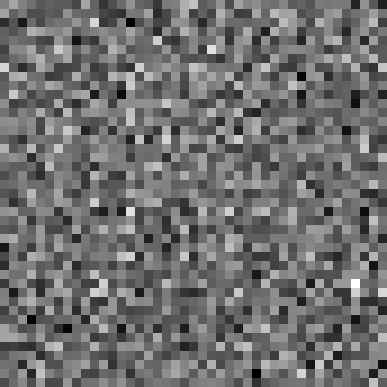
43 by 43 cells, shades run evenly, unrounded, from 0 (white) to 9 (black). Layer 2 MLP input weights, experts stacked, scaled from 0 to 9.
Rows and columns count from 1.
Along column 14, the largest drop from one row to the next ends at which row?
12
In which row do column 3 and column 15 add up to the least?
9
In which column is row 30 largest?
42
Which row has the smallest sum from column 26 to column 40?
41
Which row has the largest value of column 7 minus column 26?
24
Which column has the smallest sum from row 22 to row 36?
40
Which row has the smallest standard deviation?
43
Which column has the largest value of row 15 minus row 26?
39
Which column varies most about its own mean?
15
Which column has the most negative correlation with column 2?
11
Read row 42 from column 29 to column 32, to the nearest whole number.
9 4 5 6
